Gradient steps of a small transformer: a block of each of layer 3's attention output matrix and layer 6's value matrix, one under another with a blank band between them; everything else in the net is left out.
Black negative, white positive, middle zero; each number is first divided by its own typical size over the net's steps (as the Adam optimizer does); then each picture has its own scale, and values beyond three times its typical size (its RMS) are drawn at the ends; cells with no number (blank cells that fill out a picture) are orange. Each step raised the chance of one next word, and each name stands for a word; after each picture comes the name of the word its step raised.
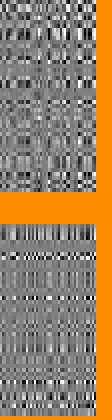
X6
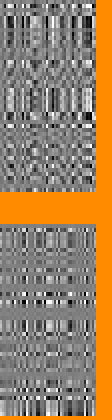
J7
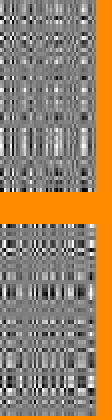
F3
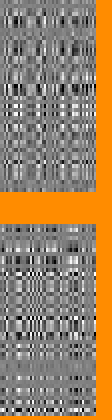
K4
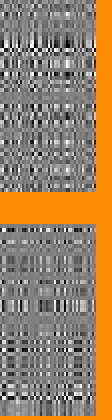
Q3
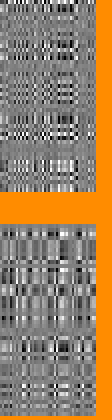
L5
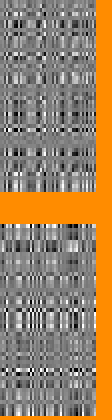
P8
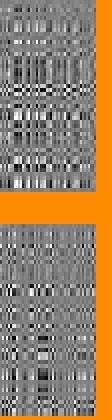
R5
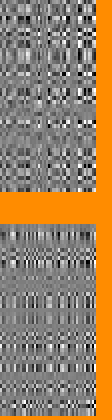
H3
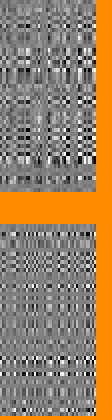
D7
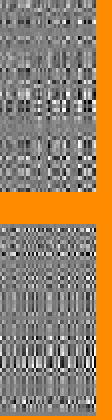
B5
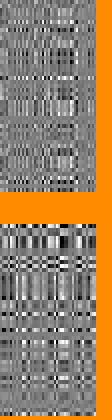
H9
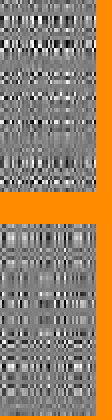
H3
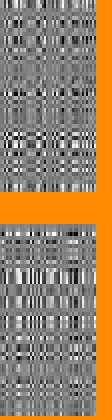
L5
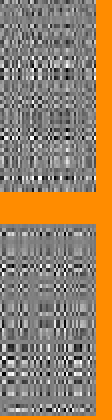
D7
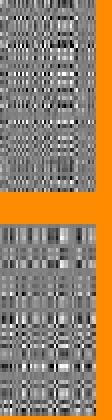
H3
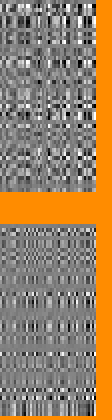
J7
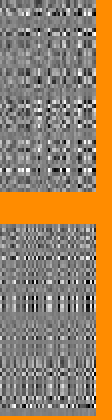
Q3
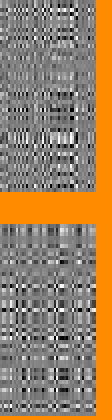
R5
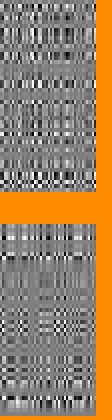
X6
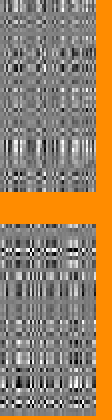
F3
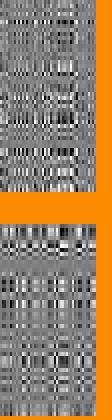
J7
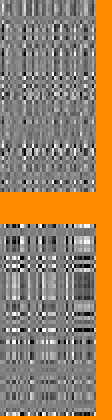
H9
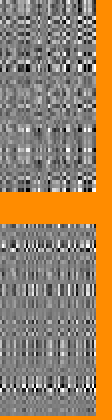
F3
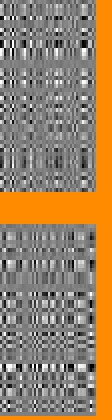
H3
